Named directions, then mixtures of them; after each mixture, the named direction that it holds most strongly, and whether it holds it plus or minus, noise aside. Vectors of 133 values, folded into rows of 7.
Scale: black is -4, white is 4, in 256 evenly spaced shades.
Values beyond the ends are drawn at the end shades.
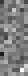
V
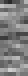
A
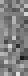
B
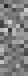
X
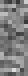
A, plus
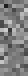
X, plus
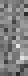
B, minus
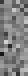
B, minus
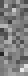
V, plus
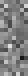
B, plus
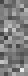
V, plus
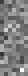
V, plus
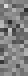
X, minus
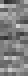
A, plus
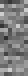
A, plus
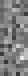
B, minus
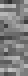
A, plus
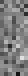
B, minus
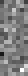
V, plus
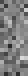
B, minus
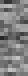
A, plus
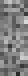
B, minus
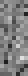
B, minus
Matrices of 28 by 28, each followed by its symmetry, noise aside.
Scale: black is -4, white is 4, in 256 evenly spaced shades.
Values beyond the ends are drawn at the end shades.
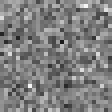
no symmetry.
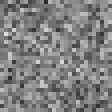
same after a half turn.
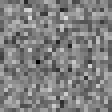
mirrored top to bottom.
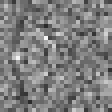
mirrored top to bottom.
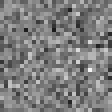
mirrored top to bottom.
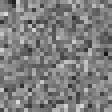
no symmetry.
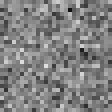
mirrored top to bottom.
